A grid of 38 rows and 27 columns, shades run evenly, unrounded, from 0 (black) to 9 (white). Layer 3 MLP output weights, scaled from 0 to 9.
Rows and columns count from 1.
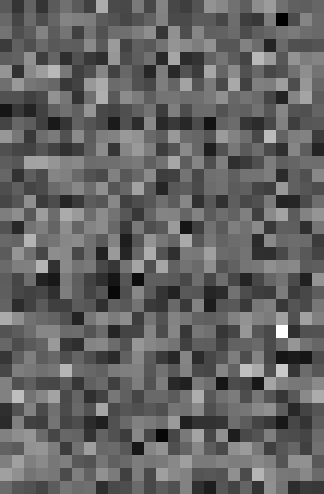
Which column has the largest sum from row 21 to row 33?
24
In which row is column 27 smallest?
12
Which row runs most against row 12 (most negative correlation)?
17
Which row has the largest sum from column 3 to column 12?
13
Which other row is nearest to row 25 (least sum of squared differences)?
7
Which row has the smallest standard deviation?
36
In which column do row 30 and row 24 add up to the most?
23
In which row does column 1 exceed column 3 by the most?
11
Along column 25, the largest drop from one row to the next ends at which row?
28
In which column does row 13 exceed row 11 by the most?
3
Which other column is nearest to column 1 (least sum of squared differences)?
26
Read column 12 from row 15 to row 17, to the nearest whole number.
6 3 2
